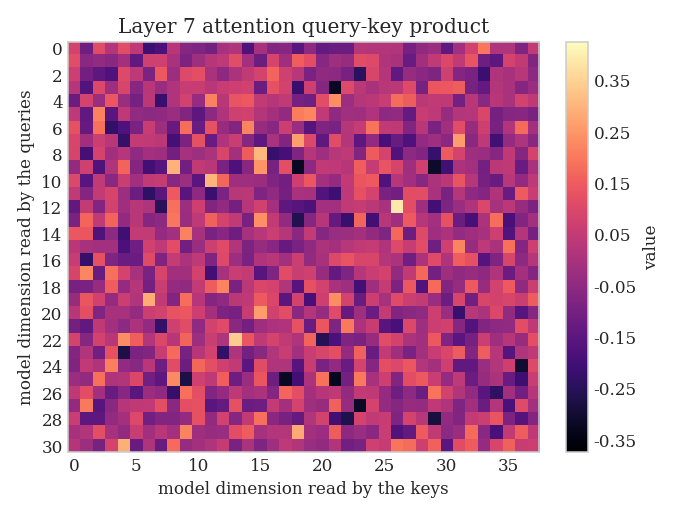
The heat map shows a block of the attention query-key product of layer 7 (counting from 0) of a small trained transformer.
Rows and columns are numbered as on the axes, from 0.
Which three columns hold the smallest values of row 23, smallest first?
4, 12, 35
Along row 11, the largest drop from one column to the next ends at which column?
9
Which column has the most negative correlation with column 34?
18
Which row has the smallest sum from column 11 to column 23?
0
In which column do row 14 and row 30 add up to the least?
2
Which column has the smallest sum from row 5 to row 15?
29
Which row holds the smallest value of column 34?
26
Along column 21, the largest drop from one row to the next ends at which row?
28
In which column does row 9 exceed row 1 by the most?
15
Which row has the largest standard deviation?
25
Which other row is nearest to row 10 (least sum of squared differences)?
1
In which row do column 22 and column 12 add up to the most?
21
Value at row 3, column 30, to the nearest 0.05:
0.15
